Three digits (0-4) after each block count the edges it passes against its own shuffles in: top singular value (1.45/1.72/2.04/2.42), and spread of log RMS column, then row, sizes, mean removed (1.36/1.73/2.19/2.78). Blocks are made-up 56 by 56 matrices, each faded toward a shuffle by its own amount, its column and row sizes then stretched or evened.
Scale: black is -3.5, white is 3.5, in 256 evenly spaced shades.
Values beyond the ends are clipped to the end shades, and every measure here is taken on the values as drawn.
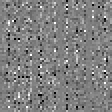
0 4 1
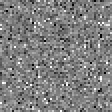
0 1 0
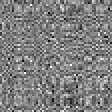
4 0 0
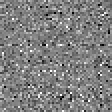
1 1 2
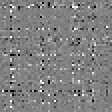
1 3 3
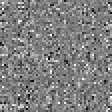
1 3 1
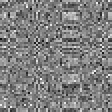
4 2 1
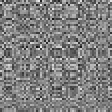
4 2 4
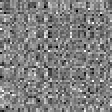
4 3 0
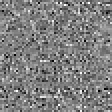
2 0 3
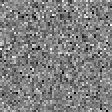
0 0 1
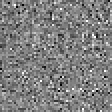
1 1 1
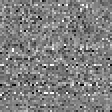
1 0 3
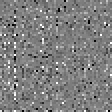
2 2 1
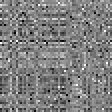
4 1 2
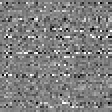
3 1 4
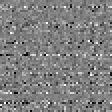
1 1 4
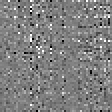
2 4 2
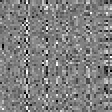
4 4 0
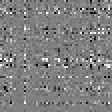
1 4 4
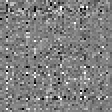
0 3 3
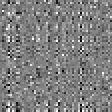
4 4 2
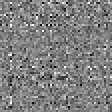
2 2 3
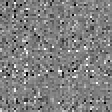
1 3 2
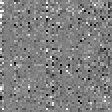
0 3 2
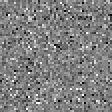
0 1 2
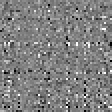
2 3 3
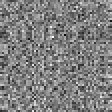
3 1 0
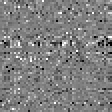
3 0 3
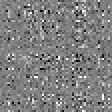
2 4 3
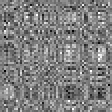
4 3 1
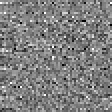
2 1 3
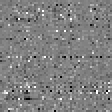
1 1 3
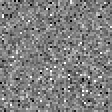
0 1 0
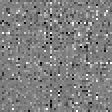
1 3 2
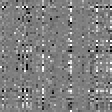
4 4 2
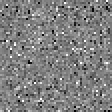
0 1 1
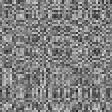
4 3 1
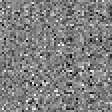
2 1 2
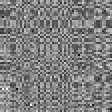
4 1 0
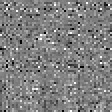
2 1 3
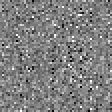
0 2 0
